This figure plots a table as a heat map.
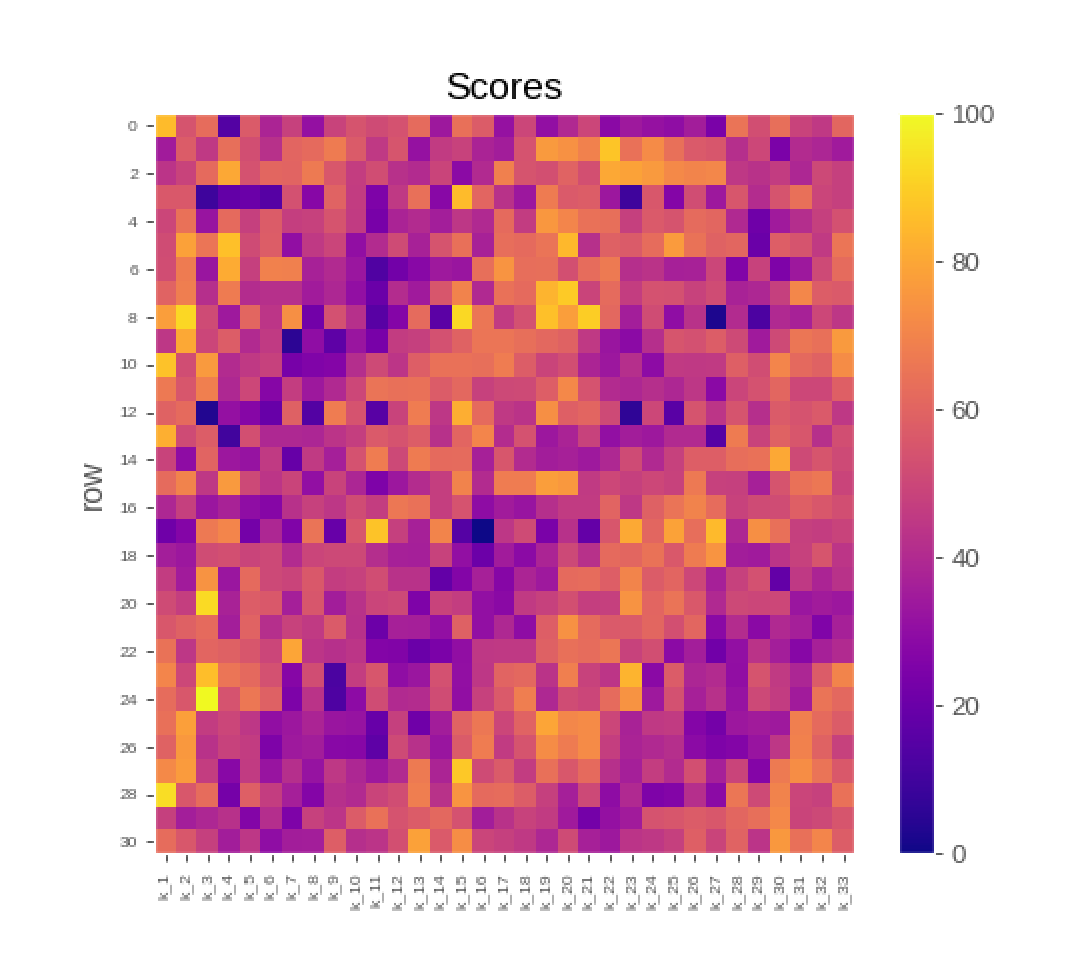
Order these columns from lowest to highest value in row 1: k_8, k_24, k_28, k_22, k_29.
k_28, k_29, k_8, k_24, k_22
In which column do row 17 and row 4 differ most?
k_11
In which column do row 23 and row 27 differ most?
k_15
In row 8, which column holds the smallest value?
k_27
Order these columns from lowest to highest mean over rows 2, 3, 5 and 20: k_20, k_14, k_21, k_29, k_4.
k_29, k_14, k_21, k_4, k_20
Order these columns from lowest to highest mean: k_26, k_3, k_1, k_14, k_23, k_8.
k_8, k_14, k_23, k_26, k_3, k_1
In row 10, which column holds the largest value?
k_1
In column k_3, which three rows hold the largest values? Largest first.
24, 20, 23
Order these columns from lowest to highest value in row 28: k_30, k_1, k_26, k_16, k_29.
k_26, k_29, k_16, k_30, k_1
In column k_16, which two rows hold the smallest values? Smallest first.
17, 18
